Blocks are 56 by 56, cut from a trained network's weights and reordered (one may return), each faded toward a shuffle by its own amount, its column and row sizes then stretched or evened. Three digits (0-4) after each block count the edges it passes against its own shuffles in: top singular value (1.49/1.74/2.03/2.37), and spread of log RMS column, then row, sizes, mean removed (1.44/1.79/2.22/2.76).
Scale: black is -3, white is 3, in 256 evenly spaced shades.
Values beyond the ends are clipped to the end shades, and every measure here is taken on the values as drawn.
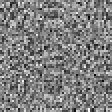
3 2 1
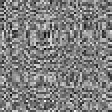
4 4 0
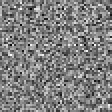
2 1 2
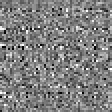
2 1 4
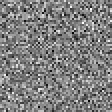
2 0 0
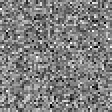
2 1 1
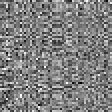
4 2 2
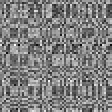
4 0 3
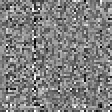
0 4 3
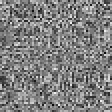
3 0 2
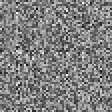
0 3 1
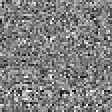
1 1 3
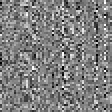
3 4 0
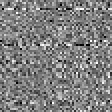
3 1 3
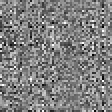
0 4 3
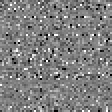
1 0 4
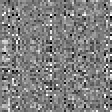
3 4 1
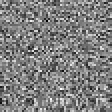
3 0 3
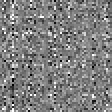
1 4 2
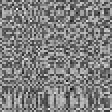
4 0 0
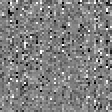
0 4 0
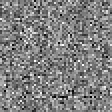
1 0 1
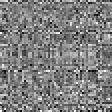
4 2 4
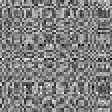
4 1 3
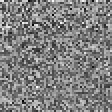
0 3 3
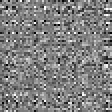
3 4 4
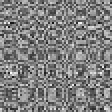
4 0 3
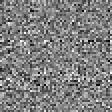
2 1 3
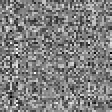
3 3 2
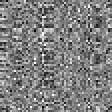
4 3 0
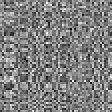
4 2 1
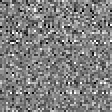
1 2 3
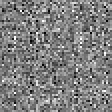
2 3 1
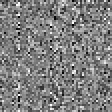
0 3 0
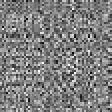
4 3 2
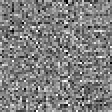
2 2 2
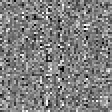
0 4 0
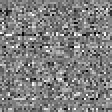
2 0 4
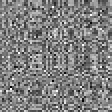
4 0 1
